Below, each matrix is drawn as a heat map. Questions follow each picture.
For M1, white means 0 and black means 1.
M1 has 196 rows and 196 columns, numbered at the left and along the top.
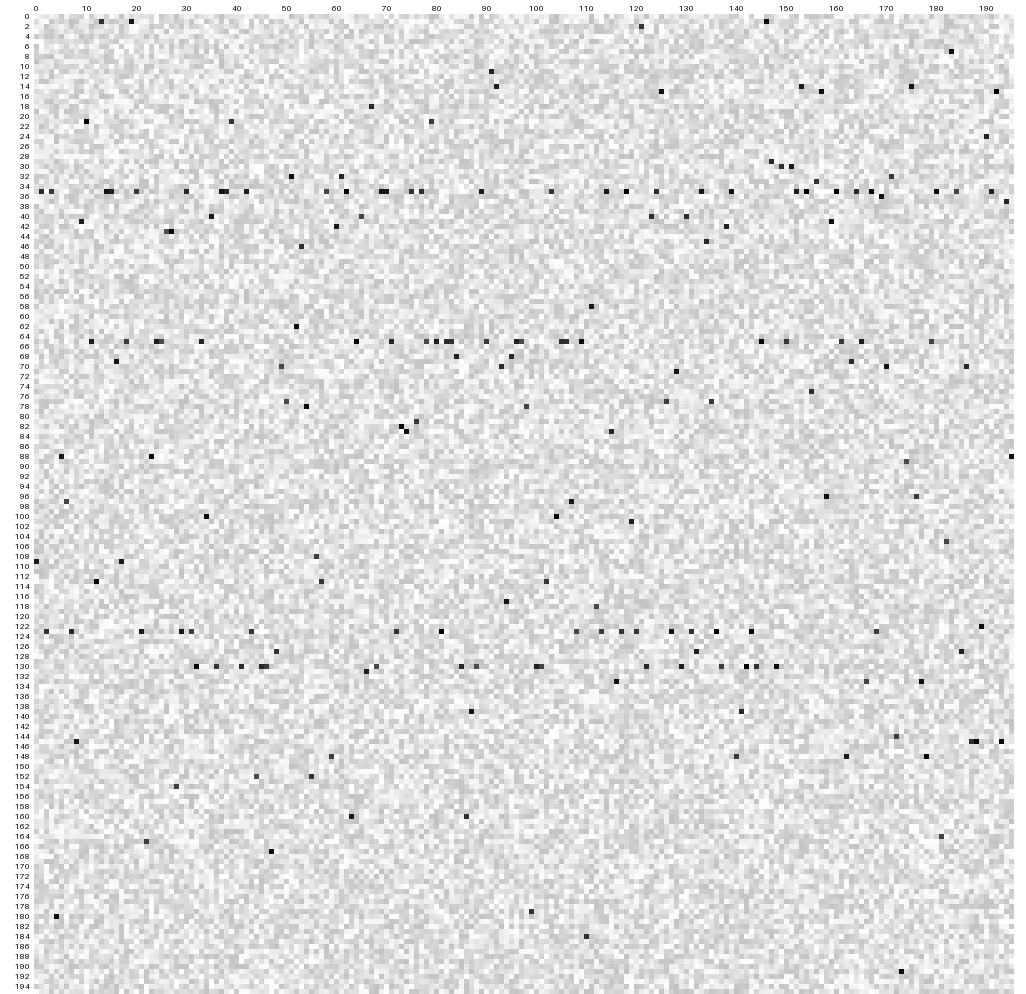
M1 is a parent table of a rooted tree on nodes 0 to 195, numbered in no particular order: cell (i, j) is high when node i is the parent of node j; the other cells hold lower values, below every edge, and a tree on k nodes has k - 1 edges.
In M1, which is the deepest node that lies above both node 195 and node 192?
40
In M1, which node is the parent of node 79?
21
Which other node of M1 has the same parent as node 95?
84
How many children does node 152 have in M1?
2
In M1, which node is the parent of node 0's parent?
65
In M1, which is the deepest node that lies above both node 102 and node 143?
123
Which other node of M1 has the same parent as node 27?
26
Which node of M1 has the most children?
35
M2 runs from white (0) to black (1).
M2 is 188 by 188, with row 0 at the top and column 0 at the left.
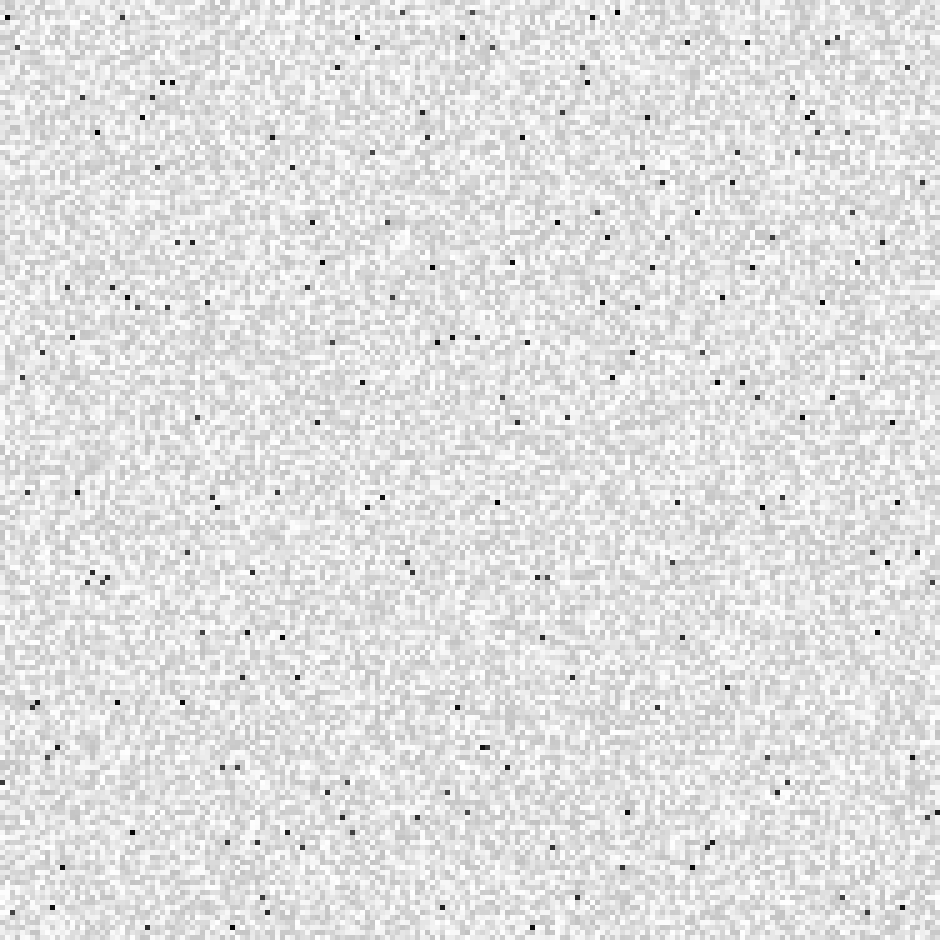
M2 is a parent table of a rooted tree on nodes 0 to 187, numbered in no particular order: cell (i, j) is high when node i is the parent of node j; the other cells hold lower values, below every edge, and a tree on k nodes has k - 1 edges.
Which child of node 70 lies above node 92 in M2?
140
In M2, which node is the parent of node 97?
149
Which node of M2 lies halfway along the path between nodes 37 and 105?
26
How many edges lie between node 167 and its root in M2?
5
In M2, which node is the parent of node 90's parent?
13
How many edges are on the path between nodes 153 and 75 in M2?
3
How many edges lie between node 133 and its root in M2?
4
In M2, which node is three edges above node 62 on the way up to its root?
151
